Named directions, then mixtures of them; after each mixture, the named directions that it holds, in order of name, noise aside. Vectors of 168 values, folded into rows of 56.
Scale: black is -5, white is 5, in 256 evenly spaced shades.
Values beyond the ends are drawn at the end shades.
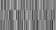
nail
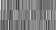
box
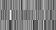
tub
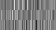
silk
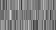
box, tub.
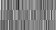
box.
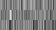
tub.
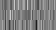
silk, tub.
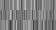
nail, tub.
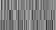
box, nail.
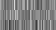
box, silk, tub.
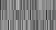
box, nail.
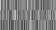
box, nail, silk.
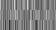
box, silk, tub.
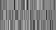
box, nail, silk.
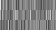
box.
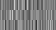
nail, silk.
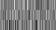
box, silk, tub.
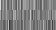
box, nail, tub.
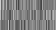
box.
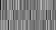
box.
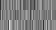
box, tub.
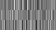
silk.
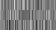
box, silk, tub.
